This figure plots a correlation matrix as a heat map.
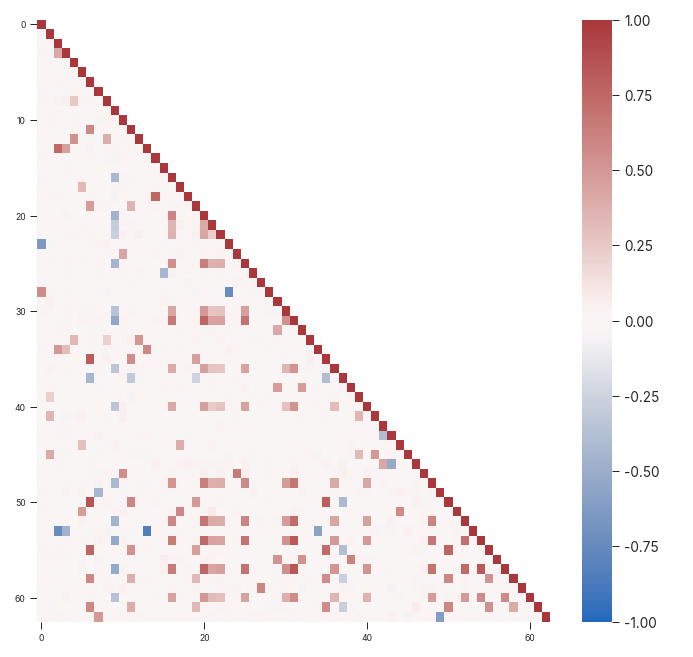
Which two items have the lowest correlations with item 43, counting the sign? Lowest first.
46, 42
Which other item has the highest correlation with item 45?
41
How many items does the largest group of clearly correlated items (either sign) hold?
15
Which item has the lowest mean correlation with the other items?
9
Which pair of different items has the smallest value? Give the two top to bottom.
13, 53
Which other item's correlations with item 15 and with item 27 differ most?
59
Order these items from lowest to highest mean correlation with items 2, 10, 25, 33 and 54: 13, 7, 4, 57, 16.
7, 4, 13, 16, 57
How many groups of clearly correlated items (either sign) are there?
14
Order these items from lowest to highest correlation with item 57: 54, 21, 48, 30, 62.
62, 21, 30, 48, 54
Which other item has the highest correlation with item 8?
12
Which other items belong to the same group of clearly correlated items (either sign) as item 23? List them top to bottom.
0, 28
